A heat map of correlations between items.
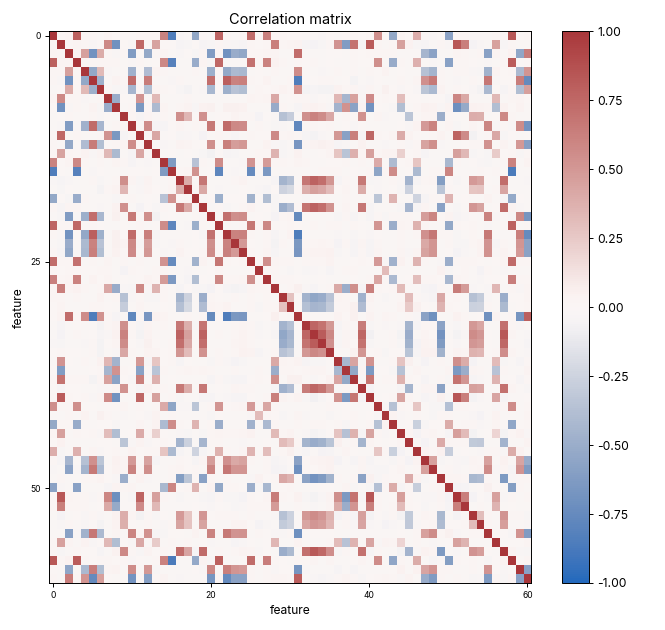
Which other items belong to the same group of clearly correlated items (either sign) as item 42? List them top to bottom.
26
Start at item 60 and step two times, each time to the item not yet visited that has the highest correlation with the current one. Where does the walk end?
2
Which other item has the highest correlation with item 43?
15
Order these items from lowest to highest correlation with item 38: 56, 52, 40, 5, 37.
37, 5, 56, 52, 40
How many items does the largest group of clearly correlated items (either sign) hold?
16
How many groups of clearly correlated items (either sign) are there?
5
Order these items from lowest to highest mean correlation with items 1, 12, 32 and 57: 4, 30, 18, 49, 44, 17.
49, 30, 4, 18, 44, 17
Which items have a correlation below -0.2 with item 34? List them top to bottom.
29, 30, 45, 49
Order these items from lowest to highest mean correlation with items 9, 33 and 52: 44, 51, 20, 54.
20, 44, 51, 54
